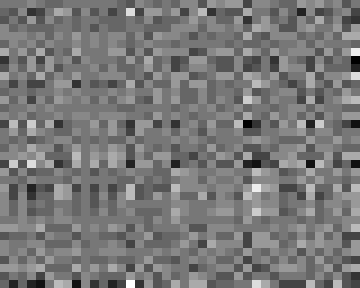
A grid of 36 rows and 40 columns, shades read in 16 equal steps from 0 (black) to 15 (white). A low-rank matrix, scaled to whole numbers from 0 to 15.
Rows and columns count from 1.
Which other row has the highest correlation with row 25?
13
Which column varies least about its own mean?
10
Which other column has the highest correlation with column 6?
17
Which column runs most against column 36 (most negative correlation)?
28
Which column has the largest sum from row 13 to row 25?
9
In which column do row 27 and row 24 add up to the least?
4
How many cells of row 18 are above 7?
11
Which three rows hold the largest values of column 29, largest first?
24, 36, 27
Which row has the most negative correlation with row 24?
21
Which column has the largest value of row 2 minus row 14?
15
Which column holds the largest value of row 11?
29
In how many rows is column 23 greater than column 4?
13
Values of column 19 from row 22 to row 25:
6 6 5 7
